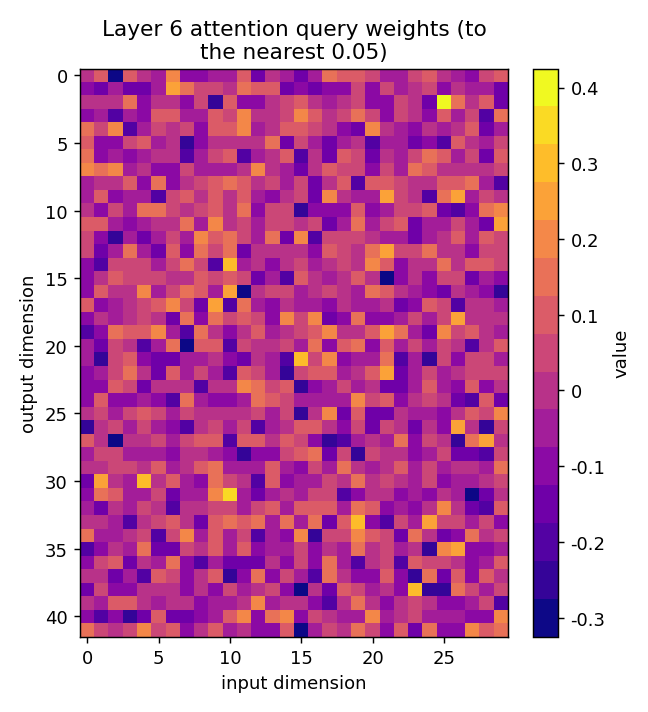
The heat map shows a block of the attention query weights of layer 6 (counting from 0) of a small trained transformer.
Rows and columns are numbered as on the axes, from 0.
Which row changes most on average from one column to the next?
37
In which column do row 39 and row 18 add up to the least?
17
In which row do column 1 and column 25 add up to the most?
2
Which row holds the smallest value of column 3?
40
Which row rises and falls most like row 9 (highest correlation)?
35
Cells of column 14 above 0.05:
8
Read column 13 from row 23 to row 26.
0.05 0.1 -0.05 -0.05
